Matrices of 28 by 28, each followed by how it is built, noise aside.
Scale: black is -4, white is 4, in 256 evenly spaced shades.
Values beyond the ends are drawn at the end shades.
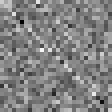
diagonal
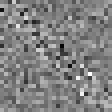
banded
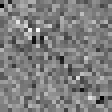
banded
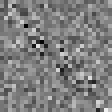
banded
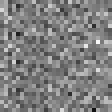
repeating rows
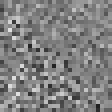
lower triangular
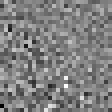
lower triangular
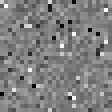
sparse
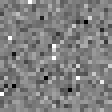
sparse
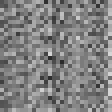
repeating rows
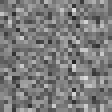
repeating rows
